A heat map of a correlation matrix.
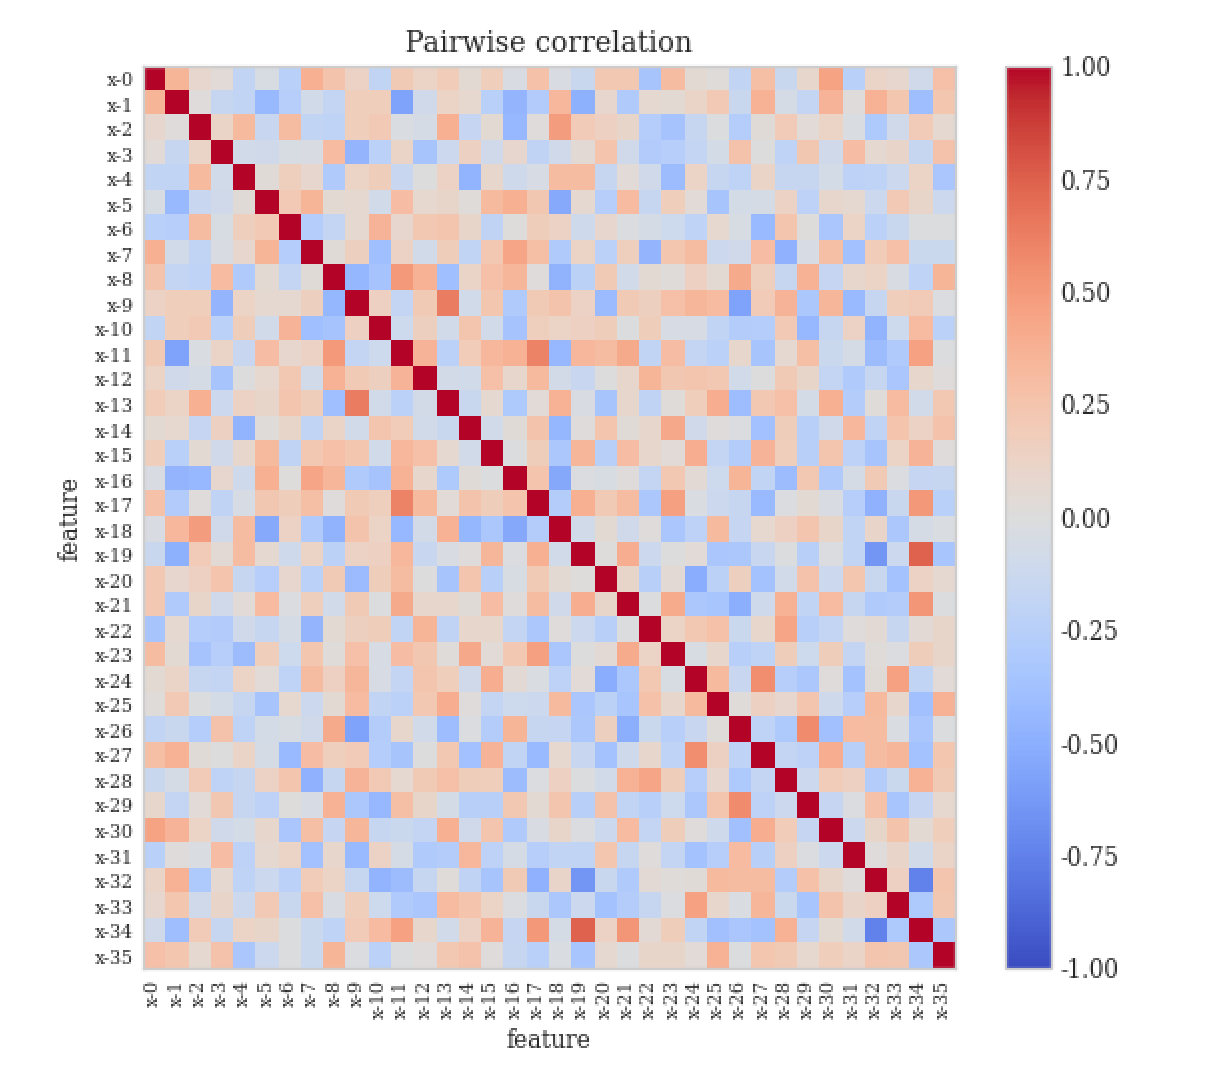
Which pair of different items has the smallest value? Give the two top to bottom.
x-32, x-34
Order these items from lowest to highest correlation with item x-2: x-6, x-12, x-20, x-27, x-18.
x-12, x-27, x-20, x-6, x-18
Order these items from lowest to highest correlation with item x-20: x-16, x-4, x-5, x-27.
x-27, x-5, x-4, x-16
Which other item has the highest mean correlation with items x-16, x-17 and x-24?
x-7
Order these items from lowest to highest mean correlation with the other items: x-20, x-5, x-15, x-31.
x-31, x-20, x-5, x-15
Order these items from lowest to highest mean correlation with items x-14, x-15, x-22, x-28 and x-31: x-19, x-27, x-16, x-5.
x-16, x-27, x-19, x-5
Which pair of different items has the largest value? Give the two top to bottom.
x-19, x-34
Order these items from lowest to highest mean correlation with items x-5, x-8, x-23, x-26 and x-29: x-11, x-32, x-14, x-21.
x-21, x-14, x-32, x-11
